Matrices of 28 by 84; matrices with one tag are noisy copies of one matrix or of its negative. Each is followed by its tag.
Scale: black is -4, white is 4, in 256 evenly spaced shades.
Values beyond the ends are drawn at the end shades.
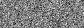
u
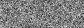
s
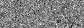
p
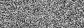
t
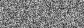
u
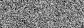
t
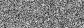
t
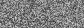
p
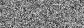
p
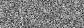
s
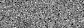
t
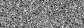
p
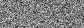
p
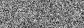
s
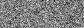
p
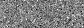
s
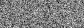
p
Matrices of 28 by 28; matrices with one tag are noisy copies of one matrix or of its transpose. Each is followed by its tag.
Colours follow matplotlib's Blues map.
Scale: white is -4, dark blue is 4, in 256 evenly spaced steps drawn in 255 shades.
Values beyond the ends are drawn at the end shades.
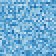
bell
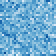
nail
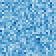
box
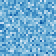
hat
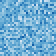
hat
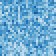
nail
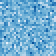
nail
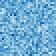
hat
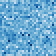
nail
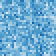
nail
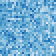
nail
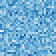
hat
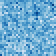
nail
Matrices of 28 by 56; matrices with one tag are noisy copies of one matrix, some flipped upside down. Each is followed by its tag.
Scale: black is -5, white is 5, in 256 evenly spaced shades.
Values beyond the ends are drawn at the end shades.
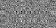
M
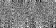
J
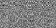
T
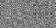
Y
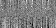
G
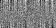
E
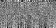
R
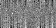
E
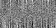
G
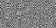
Y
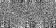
J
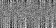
E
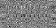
M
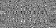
M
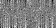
E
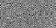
Y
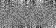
J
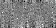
J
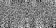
J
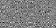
T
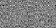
T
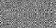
Y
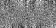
J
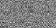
T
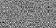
T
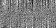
G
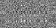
M
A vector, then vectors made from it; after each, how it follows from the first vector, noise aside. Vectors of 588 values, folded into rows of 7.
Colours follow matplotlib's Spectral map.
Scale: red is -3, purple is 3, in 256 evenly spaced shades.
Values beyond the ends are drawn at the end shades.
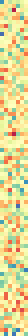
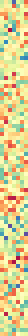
wrapped around, negated.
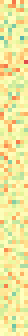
reversed, negated, shrunk.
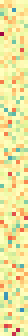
negated, partly zeroed.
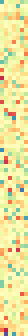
partly zeroed.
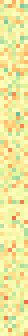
reversed, negated, shrunk.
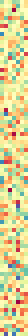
copied.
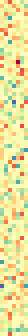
wrapped around, negated, partly zeroed.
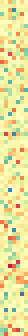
negated, partly zeroed.
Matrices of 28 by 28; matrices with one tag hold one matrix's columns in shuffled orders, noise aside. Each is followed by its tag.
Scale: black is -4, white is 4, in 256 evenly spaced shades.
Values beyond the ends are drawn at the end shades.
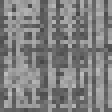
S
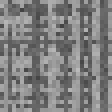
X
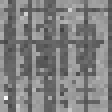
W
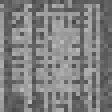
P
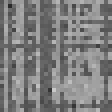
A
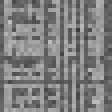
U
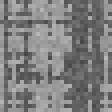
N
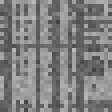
A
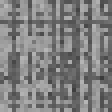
N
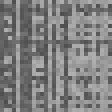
X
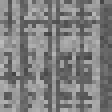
N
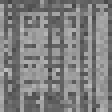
P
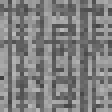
X
